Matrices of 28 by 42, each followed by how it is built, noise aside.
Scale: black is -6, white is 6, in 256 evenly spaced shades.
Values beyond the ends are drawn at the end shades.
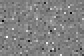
sparse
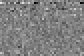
uneven rows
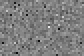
sparse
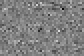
uneven rows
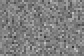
noise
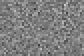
repeating columns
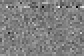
uneven rows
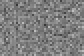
repeating rows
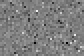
sparse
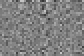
low rank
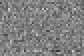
uneven rows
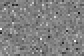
sparse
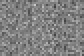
repeating rows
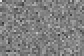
noise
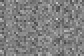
repeating rows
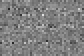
uneven rows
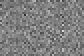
low rank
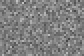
noise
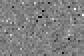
sparse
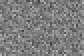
repeating rows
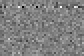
uneven rows
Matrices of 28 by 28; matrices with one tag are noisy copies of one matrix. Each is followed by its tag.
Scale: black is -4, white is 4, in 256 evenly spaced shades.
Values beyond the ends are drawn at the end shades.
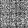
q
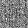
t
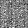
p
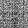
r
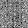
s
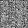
p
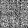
q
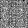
p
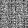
p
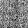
r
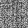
s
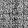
r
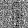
s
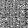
t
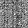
s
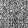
r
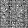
p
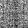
r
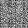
p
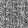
t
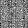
p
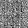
s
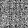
q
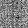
s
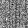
t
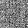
t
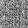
t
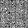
p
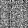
p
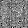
p
